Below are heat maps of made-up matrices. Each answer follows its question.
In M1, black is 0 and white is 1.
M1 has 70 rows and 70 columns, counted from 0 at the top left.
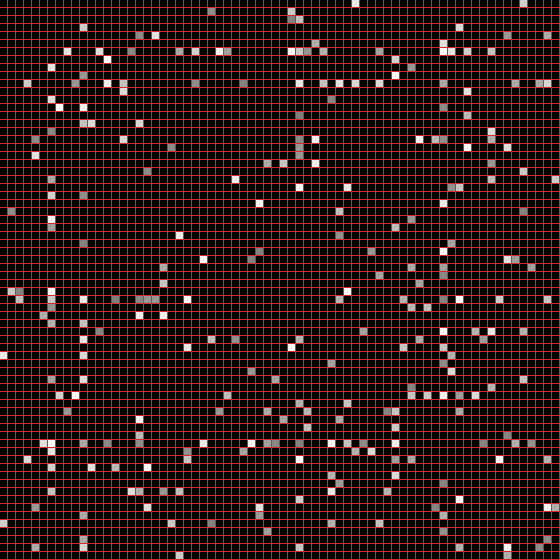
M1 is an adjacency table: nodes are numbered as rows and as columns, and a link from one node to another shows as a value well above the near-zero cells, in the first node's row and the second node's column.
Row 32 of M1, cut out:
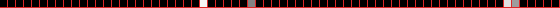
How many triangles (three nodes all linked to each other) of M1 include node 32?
0
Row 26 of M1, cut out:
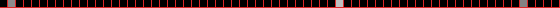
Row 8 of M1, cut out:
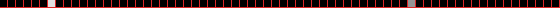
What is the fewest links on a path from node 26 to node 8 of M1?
4
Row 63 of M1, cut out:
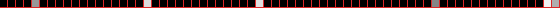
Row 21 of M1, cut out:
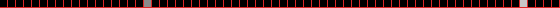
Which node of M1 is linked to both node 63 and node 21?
node 18
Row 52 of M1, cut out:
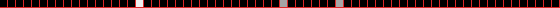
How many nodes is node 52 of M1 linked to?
3
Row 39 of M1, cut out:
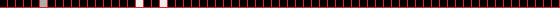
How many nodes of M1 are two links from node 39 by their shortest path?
9
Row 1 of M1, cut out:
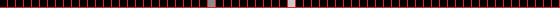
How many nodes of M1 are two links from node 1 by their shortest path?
5
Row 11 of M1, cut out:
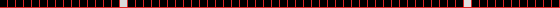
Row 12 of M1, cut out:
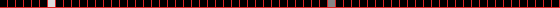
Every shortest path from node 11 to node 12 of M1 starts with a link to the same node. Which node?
node 58
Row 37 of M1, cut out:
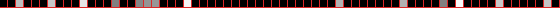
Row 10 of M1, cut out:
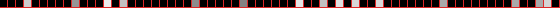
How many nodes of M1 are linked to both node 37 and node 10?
3
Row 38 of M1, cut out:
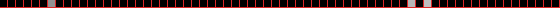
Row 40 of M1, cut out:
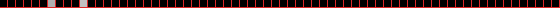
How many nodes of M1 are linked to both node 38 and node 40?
1
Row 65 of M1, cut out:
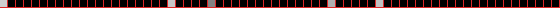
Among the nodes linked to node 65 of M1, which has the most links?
node 41
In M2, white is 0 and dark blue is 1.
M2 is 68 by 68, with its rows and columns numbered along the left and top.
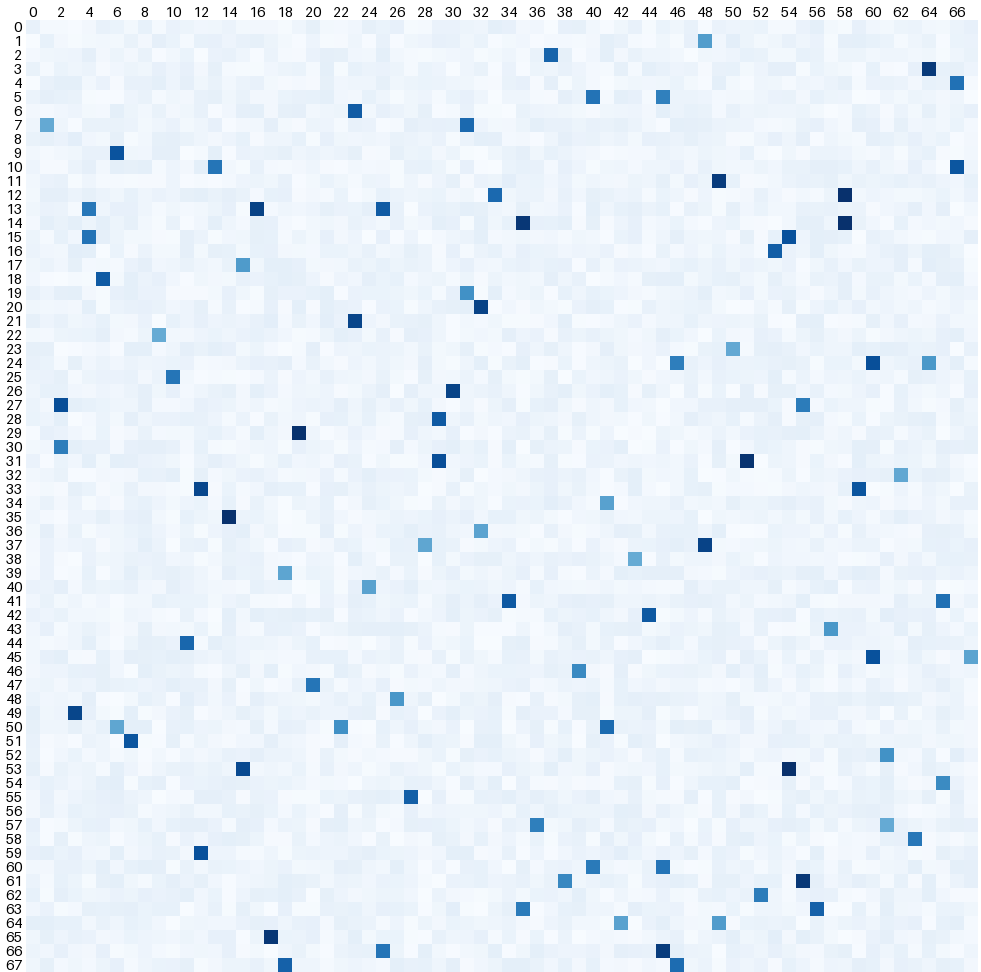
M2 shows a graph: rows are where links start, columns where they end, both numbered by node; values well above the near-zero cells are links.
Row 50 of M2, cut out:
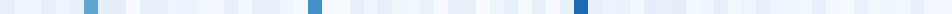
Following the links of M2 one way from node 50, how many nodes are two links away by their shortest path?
4
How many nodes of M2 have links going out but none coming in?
2
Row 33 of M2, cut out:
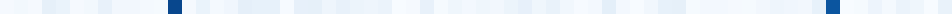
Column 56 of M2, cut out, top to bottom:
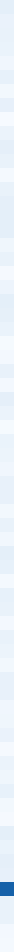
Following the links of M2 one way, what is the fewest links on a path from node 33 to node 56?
4
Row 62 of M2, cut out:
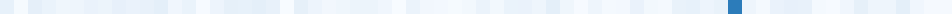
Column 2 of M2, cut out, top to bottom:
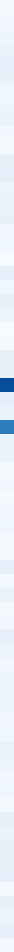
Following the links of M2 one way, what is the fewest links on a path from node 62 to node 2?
5
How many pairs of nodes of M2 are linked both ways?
5
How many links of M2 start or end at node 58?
3
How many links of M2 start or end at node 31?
4
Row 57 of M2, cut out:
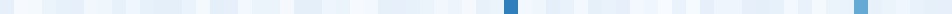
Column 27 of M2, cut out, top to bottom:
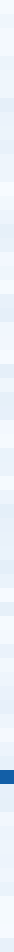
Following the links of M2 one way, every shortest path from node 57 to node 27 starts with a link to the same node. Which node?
node 61
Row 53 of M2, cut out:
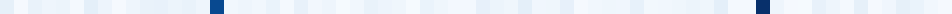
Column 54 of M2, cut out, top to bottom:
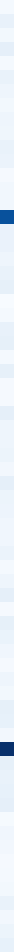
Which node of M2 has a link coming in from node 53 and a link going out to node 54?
node 15
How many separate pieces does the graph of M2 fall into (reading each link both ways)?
5
